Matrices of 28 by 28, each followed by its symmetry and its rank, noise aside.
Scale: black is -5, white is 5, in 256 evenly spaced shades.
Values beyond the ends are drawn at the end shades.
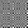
symmetric, rank one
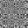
no symmetry, rank three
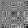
symmetric, rank two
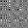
no symmetry, rank two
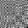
symmetric, rank two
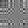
symmetric, rank one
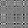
symmetric, rank one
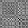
symmetric, rank two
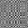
no symmetry, rank one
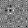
symmetric, rank three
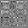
no symmetry, rank three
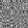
no symmetry, rank three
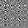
antisymmetric, rank two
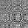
no symmetry, rank three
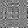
antisymmetric, rank two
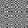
no symmetry, rank two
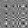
symmetric, rank one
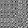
symmetric, rank two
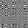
no symmetry, rank two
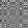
no symmetry, rank two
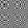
symmetric, rank one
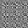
antisymmetric, rank two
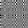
no symmetry, rank one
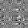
no symmetry, rank three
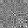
symmetric, rank three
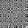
symmetric, rank three
